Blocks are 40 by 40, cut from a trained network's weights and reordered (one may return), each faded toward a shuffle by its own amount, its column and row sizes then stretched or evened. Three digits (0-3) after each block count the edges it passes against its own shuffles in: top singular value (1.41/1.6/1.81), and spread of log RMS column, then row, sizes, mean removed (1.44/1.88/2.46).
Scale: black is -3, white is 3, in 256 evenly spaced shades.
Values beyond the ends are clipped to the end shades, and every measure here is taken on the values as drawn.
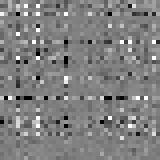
1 2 3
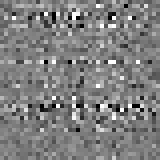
1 1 3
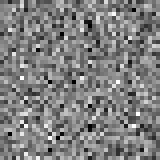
1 1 0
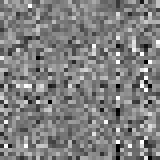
1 2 1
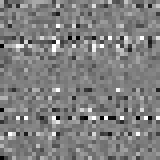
0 1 3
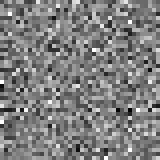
2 1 0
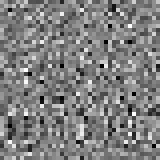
3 2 1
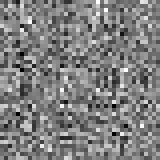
3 2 0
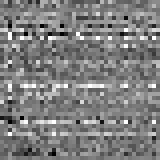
3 1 3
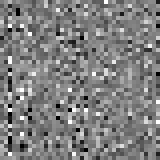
1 3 0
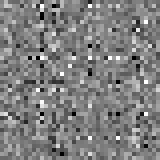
1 2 1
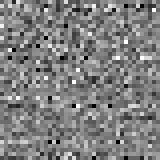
0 1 2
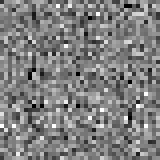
0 0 1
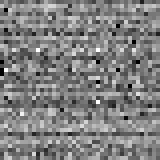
2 0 0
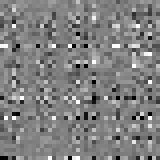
2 3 3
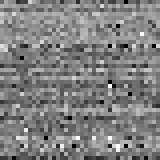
2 0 2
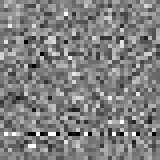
2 0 2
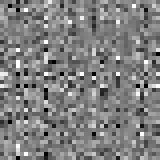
2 3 2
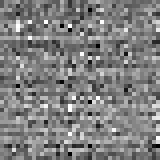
2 2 0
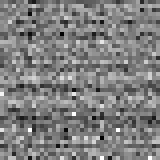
2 1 1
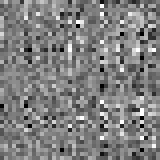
2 3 1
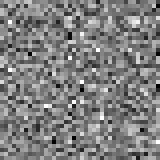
2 1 0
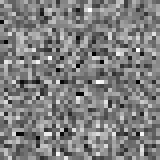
2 0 1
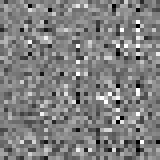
0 2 2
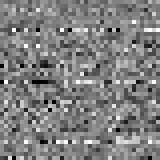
2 0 3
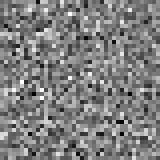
1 0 0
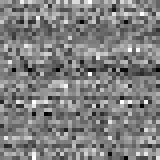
2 0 2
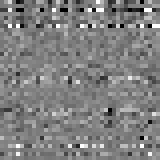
2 0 3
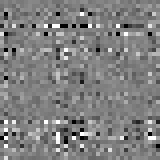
3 2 3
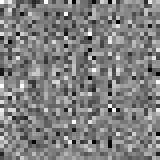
3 3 1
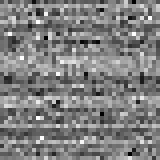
3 1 0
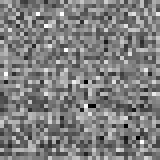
0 0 0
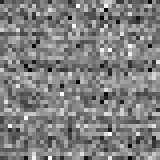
1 1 0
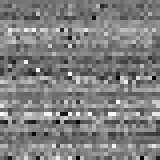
3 0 3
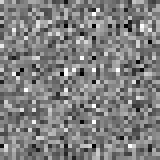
1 1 1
